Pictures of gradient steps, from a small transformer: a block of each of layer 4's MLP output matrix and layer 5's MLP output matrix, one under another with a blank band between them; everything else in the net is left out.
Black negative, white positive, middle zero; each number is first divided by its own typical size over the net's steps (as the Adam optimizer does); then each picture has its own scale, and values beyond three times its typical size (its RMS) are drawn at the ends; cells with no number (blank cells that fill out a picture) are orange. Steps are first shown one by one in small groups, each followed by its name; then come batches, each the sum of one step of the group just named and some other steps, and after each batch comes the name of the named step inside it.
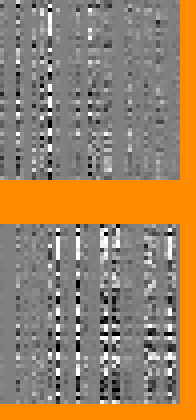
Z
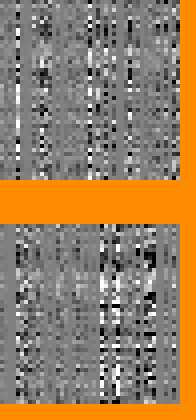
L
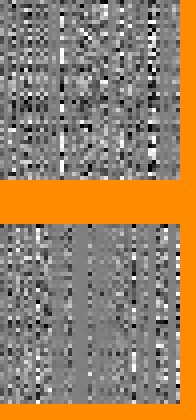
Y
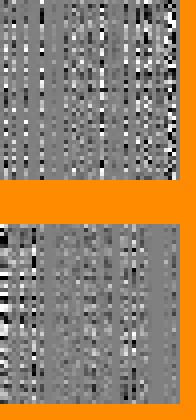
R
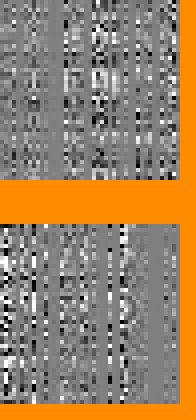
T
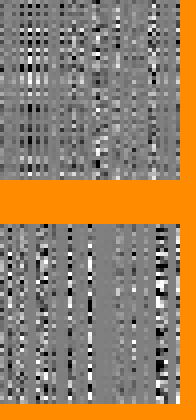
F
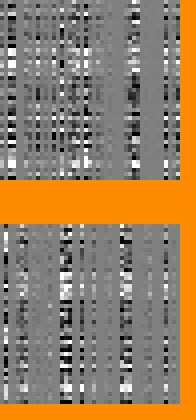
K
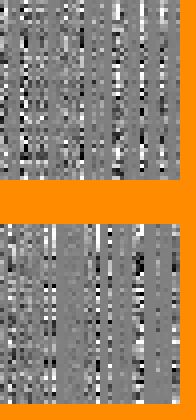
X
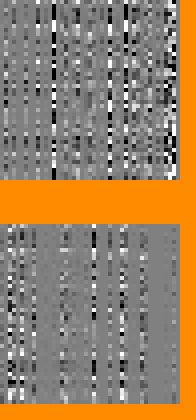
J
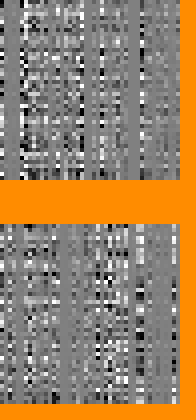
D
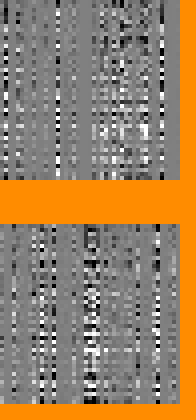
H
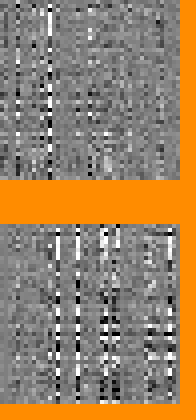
Z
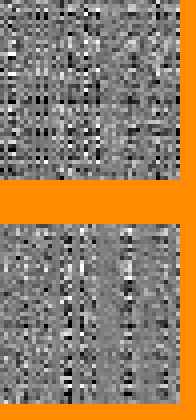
Y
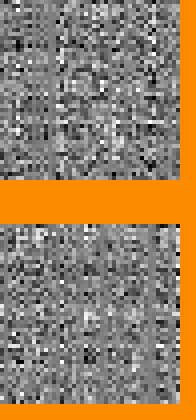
Y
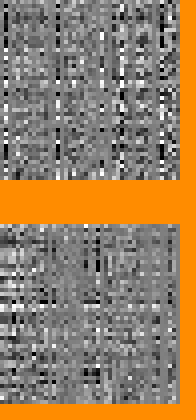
R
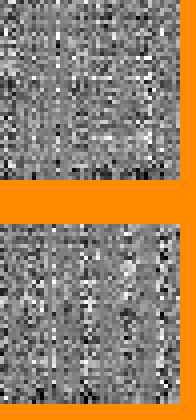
D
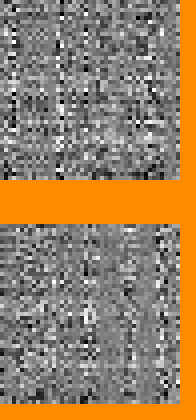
Y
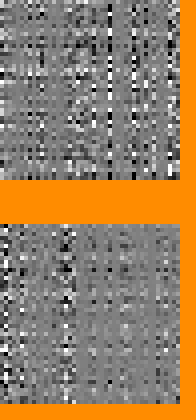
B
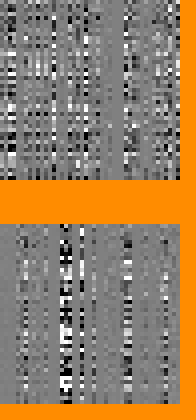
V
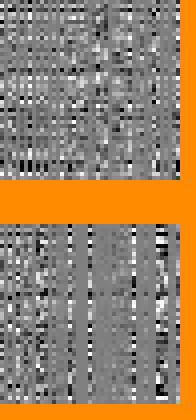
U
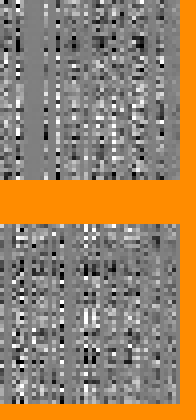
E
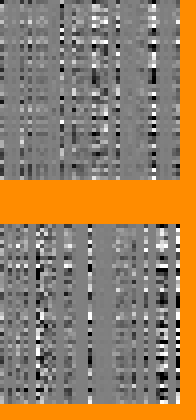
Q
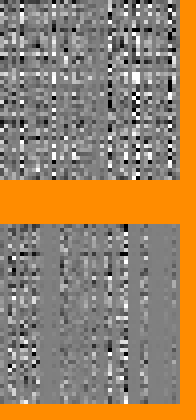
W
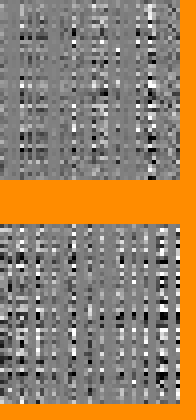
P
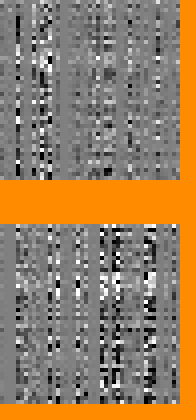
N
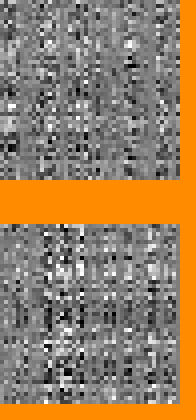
V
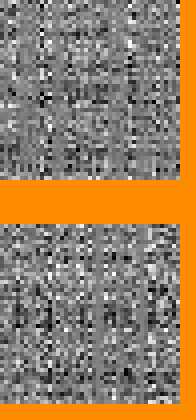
U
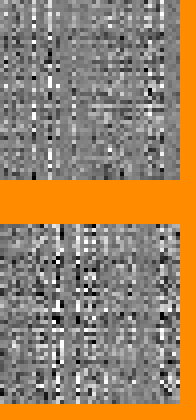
P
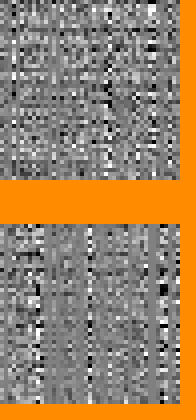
W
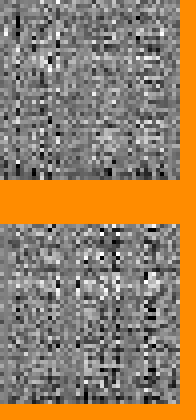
N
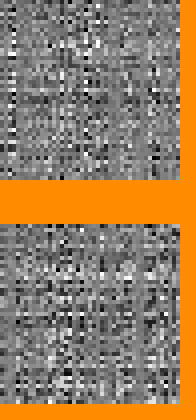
V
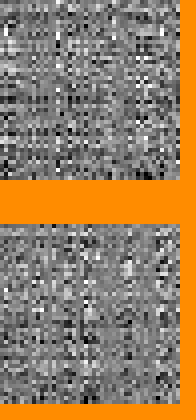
P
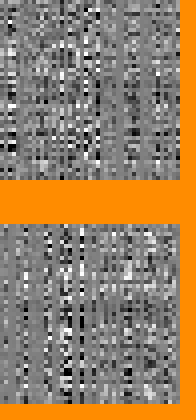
V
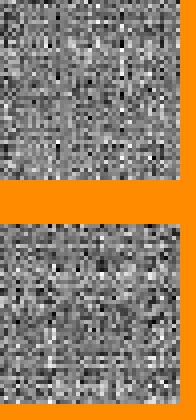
W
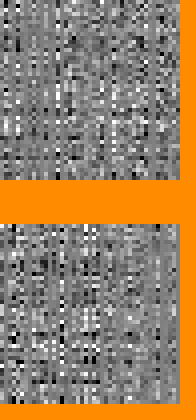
E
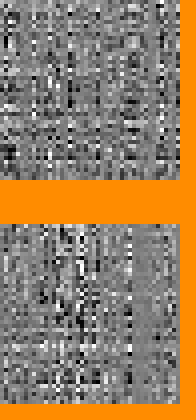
B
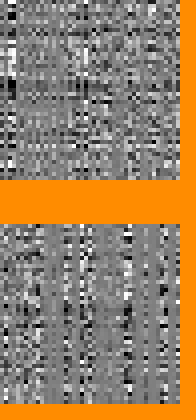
W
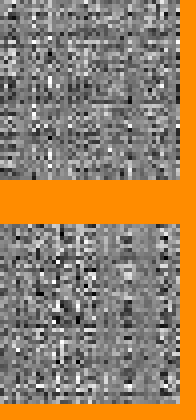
Q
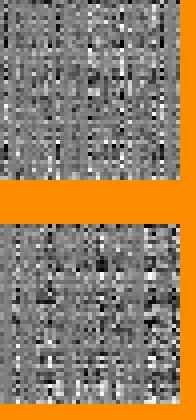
Q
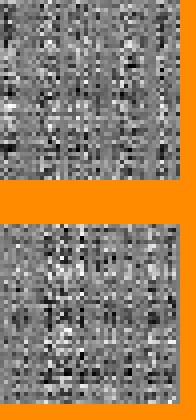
V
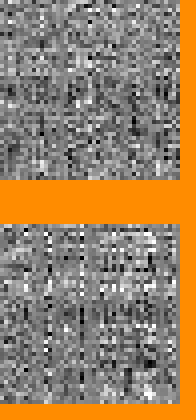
W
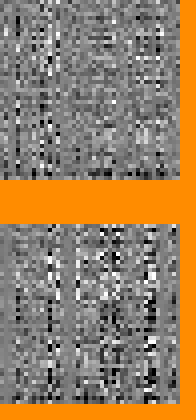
N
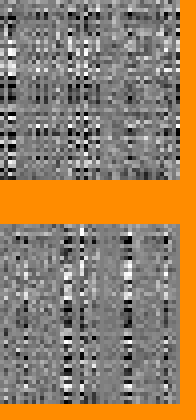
V
